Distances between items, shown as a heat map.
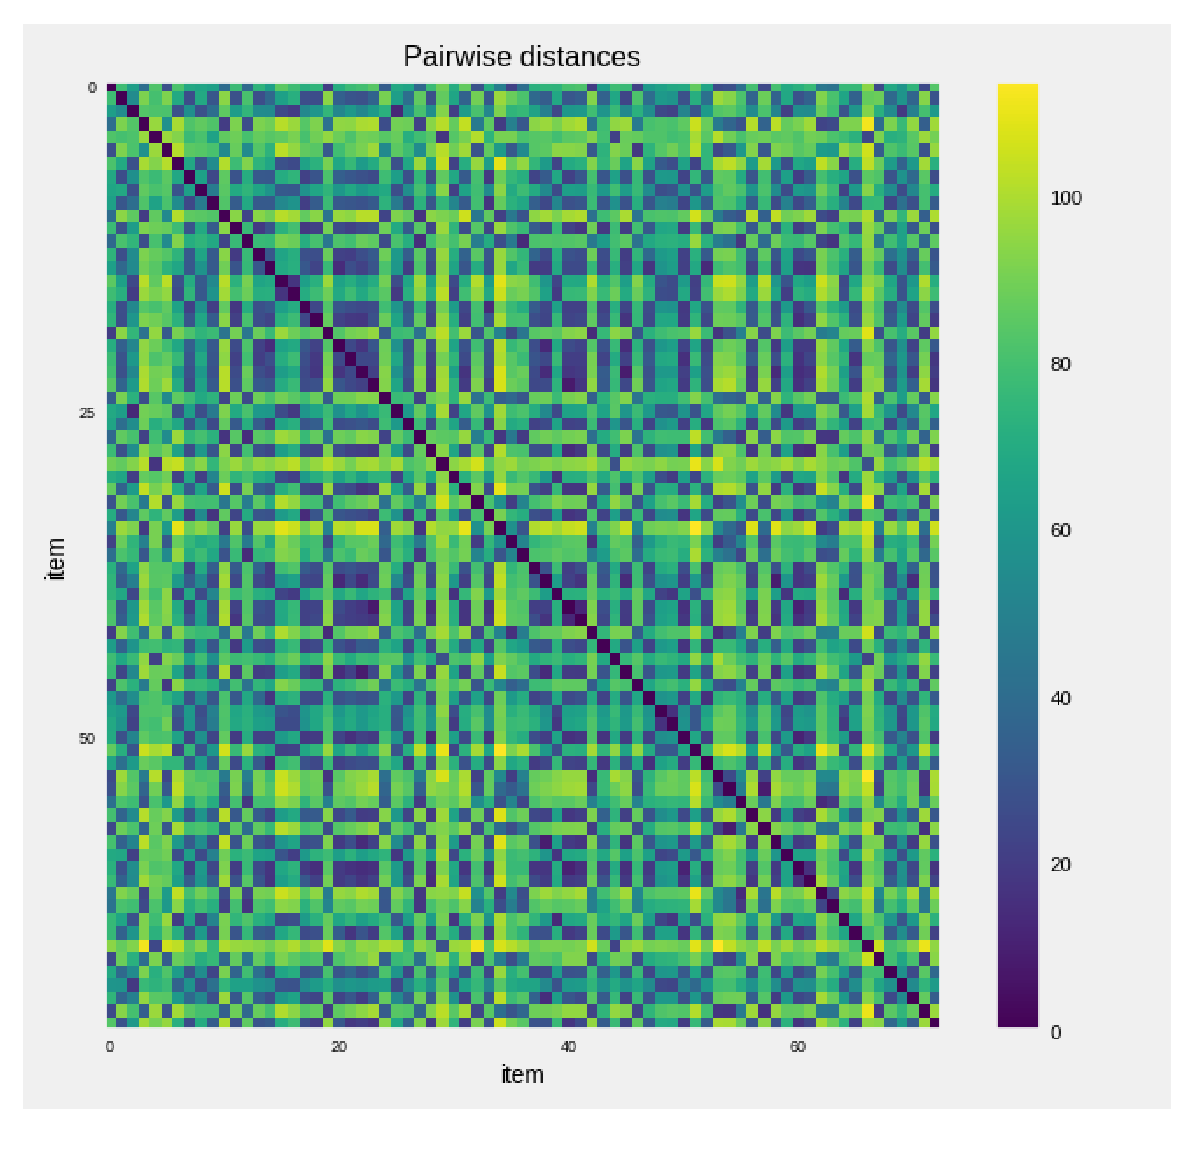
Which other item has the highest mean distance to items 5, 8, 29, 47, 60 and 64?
34
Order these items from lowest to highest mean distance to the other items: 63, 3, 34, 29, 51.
63, 51, 3, 34, 29
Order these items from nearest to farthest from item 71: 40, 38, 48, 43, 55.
55, 43, 48, 38, 40
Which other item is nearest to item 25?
2
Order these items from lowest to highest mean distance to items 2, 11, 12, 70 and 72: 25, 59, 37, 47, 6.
47, 37, 25, 59, 6
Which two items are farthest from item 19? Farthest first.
66, 29
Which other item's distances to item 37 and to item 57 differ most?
54
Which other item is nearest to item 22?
45
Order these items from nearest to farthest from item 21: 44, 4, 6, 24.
44, 6, 4, 24
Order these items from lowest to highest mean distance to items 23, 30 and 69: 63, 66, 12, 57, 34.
12, 63, 57, 66, 34
